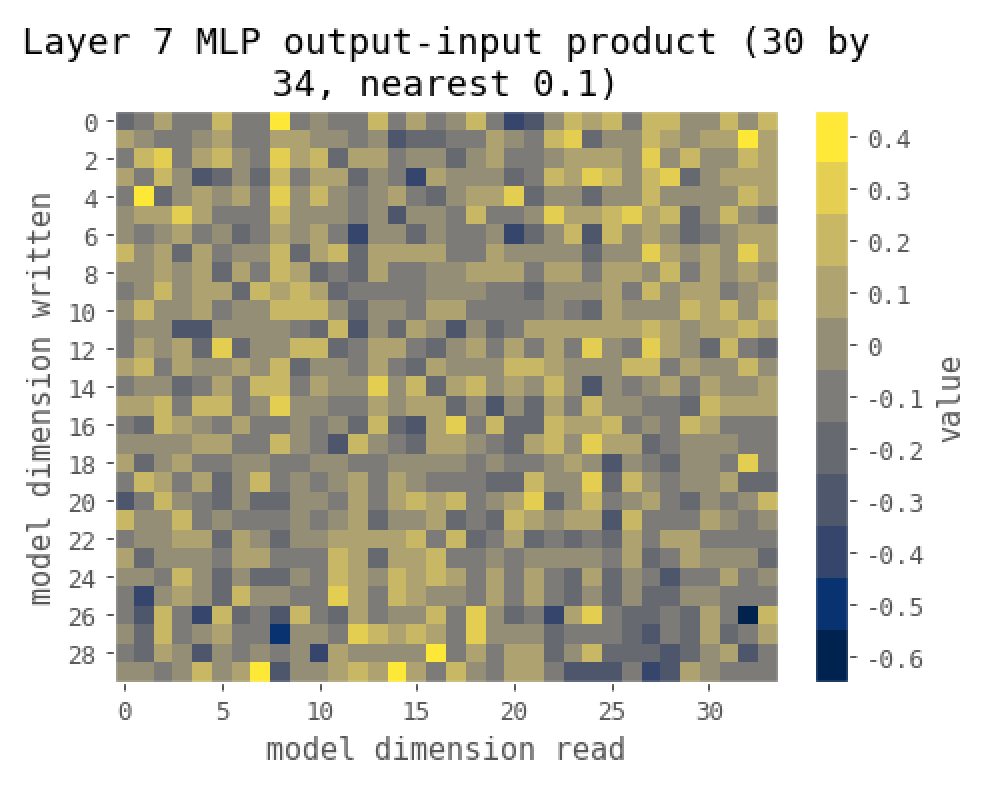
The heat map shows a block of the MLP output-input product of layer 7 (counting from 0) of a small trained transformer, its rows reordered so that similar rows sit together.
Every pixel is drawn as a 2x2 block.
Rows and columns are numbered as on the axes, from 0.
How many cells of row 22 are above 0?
13
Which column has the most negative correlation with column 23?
14
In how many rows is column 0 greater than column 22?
9
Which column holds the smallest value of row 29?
27
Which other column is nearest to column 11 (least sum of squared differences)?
6
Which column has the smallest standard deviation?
30
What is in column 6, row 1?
-0.1
